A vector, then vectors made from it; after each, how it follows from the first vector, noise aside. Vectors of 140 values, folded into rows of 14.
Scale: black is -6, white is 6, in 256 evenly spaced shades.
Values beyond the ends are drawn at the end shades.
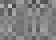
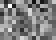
scaled up.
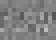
wrapped around, negated, partly zeroed.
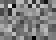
scaled up.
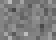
reversed, negated, partly zeroed.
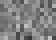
wrapped around.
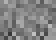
wrapped around.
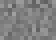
shrunk.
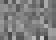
wrapped around.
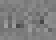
wrapped around, negated, partly zeroed.
